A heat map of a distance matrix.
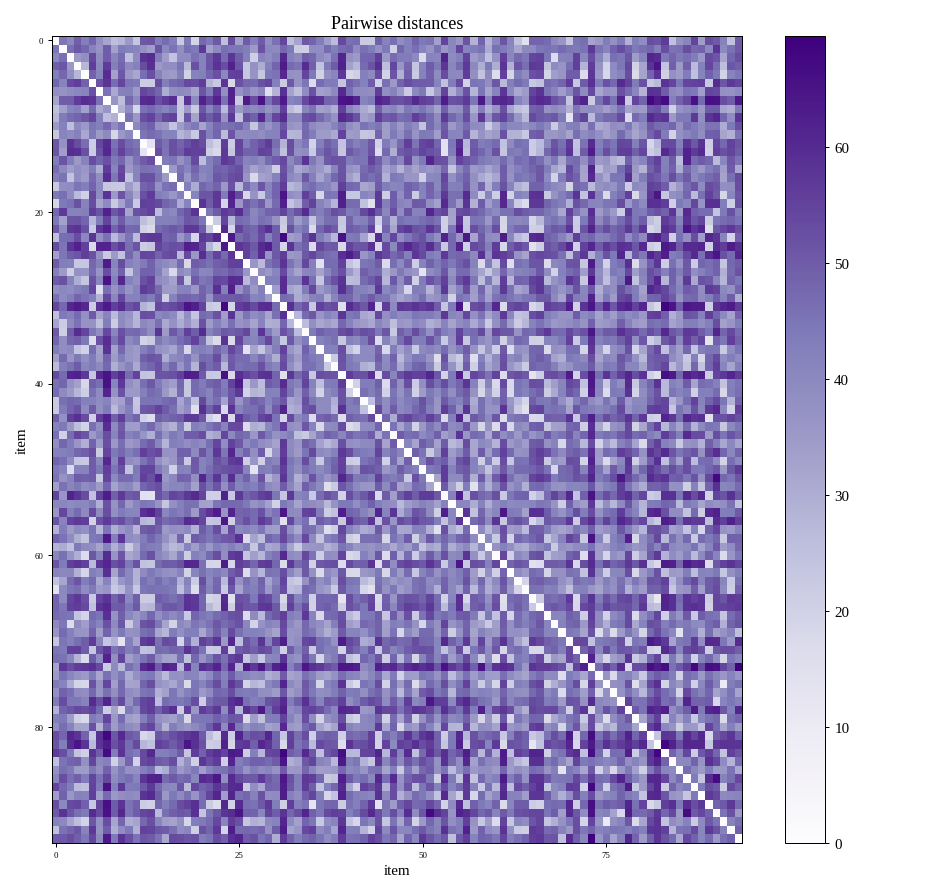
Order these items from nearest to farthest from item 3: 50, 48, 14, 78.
14, 50, 48, 78
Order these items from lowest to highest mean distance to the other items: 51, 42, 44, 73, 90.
42, 44, 51, 90, 73
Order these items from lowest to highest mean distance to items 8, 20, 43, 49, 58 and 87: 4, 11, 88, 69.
4, 11, 69, 88
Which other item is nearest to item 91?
75
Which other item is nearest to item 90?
77
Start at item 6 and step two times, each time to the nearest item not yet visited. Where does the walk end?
48
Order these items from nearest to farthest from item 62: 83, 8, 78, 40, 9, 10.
40, 83, 8, 10, 9, 78
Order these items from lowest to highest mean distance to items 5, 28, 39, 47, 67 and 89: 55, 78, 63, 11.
11, 63, 55, 78
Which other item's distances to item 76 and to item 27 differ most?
50
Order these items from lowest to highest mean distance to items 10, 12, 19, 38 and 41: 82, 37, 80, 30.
37, 80, 30, 82
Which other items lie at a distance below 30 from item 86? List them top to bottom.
37, 38, 52, 55, 57, 88
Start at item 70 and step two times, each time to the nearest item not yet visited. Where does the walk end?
78
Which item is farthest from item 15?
73
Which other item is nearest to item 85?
69
